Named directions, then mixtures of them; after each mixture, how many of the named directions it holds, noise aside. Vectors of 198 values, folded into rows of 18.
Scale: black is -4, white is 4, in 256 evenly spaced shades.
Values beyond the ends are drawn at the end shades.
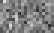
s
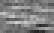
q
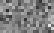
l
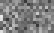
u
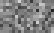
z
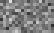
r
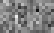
two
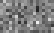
four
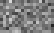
one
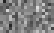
two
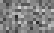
four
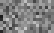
one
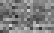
three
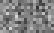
three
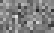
three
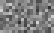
two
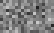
three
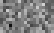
two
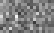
three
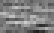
one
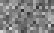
three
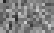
one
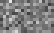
one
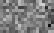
three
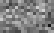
four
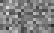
three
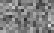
two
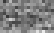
three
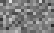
one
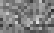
three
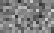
one
